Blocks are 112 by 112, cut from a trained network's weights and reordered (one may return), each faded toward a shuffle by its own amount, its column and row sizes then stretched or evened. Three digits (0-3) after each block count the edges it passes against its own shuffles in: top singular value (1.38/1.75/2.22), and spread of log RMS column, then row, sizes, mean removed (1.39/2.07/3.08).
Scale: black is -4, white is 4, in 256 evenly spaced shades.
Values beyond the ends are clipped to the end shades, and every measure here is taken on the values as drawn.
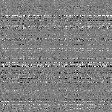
3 2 3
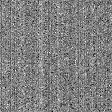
2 0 0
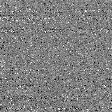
0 0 2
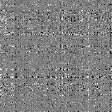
2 2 3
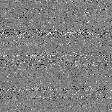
0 0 3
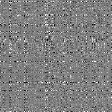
2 3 3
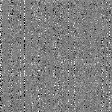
1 3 0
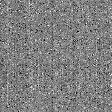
1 0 1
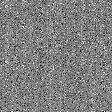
0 1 0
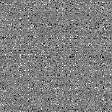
1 2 2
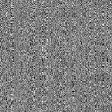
2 3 0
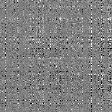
2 3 2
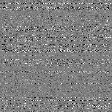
1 1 3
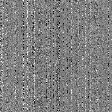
2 3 0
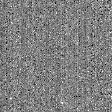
1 2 0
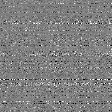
1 1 3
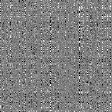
2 3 1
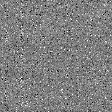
0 2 0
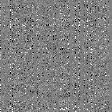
0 3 2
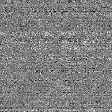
2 1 2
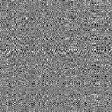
3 2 3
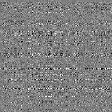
2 2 3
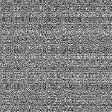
3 3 0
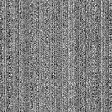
3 2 0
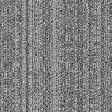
3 0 0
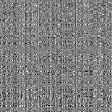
3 0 3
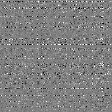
1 2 3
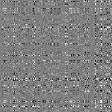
3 3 3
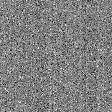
0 0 0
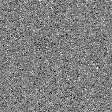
0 1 0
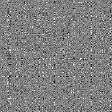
2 3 2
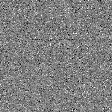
0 1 0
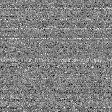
2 0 2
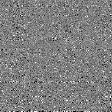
1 2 2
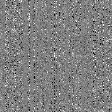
0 3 0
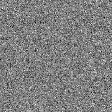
1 1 0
